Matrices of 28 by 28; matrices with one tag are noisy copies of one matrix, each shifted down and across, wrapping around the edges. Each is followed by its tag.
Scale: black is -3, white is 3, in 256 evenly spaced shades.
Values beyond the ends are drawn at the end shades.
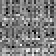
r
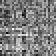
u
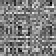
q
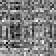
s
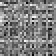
r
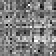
u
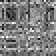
s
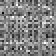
r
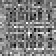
q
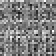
r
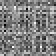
r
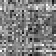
u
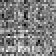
u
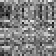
s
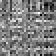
s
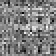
u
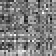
u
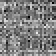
q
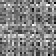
r
